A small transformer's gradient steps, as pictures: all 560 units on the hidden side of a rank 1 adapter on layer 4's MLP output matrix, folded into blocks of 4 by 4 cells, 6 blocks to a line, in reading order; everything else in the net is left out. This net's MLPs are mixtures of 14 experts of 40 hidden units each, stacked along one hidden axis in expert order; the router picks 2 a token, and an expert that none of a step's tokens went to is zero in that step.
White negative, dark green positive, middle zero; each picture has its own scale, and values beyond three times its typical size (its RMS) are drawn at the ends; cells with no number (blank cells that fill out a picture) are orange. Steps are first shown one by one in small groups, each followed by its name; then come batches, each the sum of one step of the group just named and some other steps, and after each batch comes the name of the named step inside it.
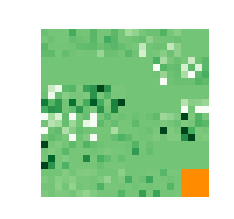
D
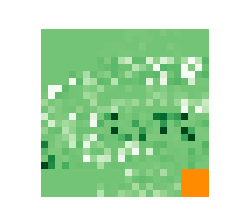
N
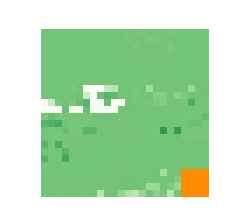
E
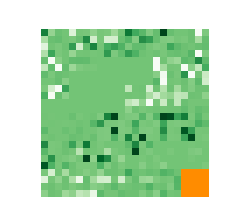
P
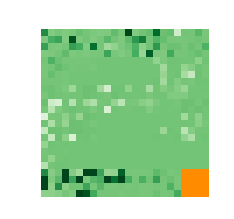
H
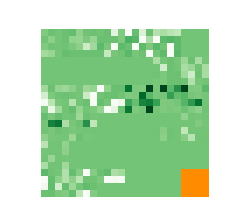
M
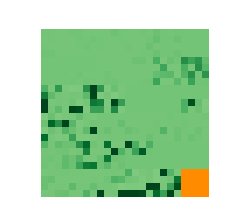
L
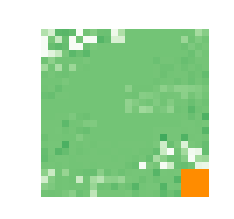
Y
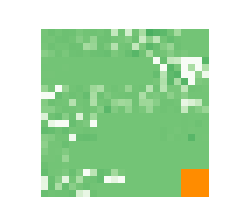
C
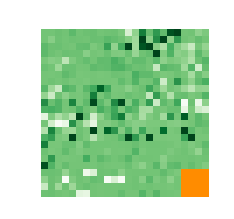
D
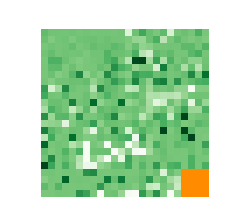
N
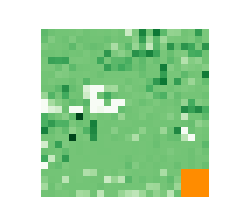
E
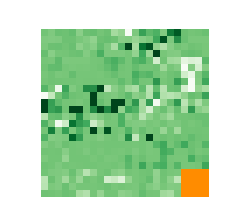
C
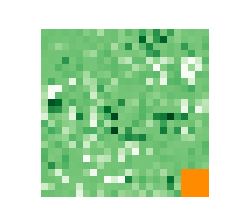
N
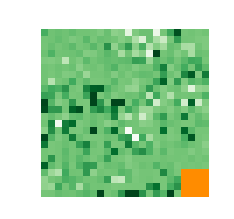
L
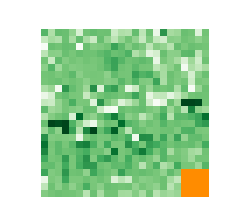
P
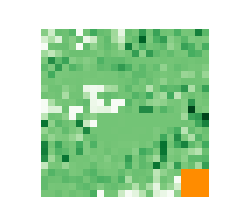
E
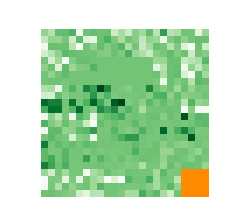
D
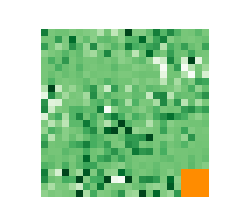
H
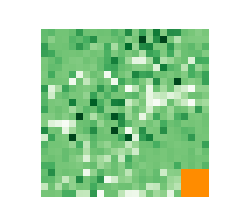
N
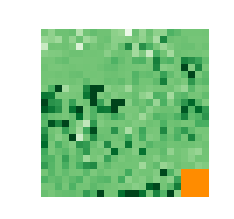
L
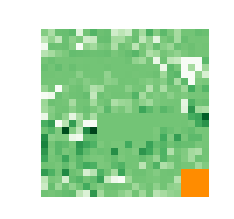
C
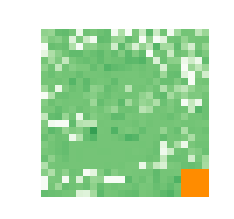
C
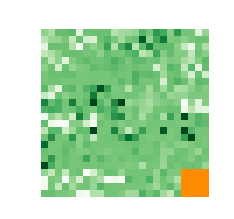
D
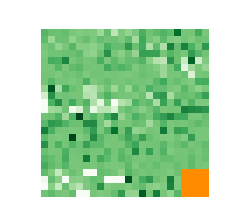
E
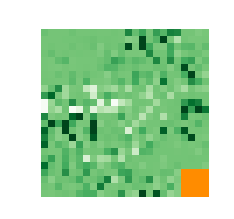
E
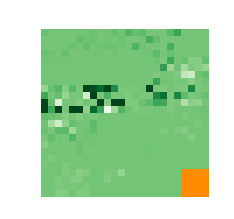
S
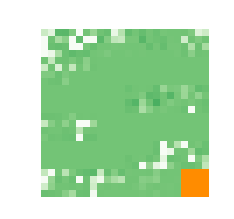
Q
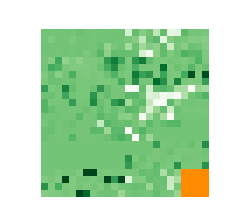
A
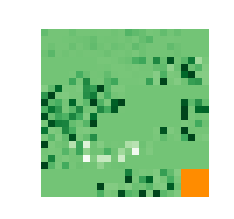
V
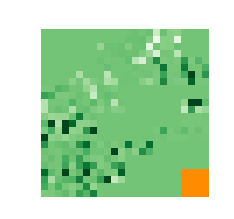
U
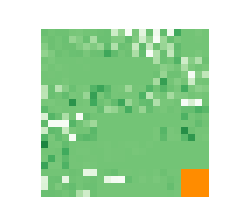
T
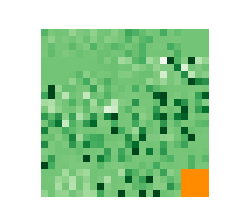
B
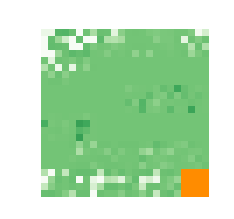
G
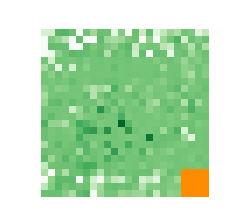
G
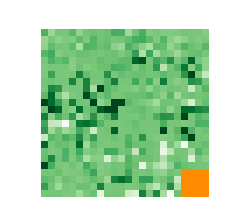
V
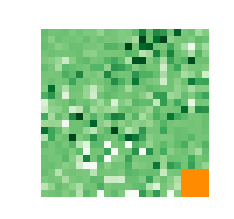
B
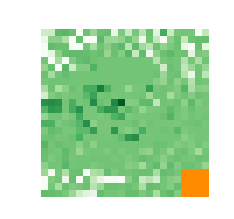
G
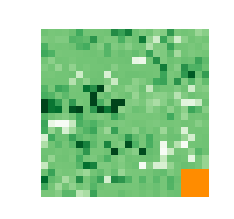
S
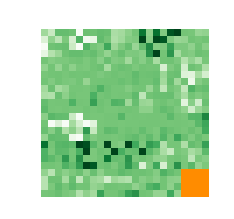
Q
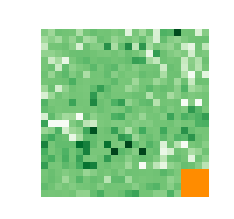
T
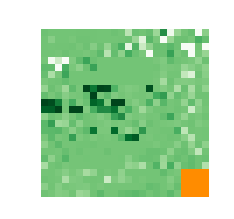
S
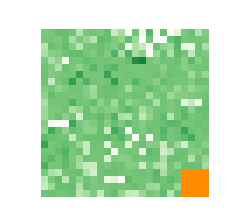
T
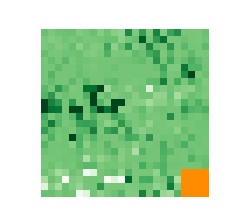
V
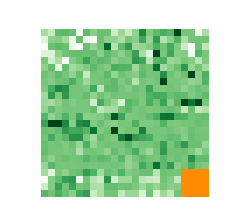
G
